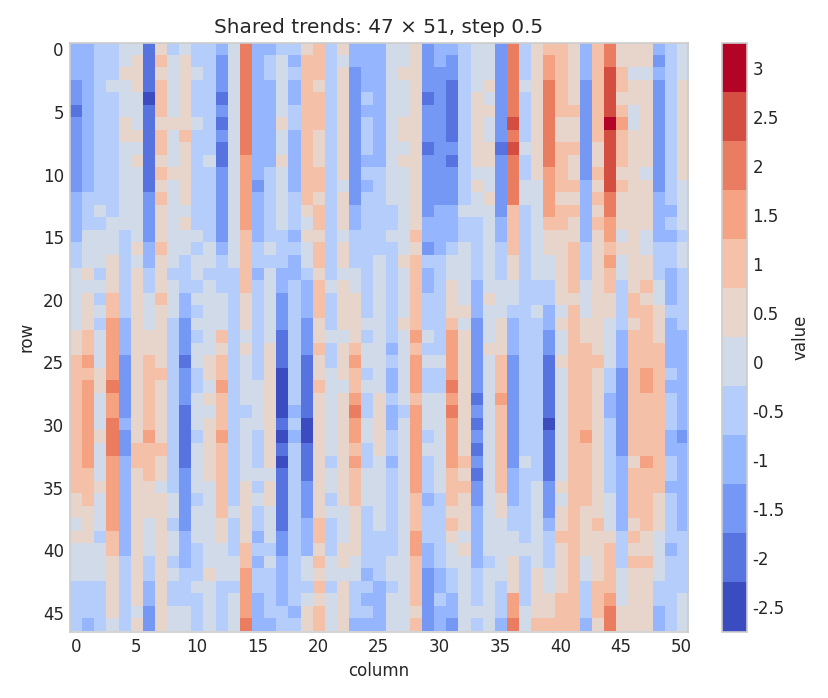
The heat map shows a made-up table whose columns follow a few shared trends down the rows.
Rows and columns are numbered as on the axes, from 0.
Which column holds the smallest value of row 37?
17
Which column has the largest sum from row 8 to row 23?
44
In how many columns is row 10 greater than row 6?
7
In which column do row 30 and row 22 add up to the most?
3
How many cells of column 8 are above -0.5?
27
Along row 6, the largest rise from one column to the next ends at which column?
36
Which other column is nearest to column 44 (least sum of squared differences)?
14
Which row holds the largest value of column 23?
29
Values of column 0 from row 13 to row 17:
-1 -1 -1 -0.5 -0.5
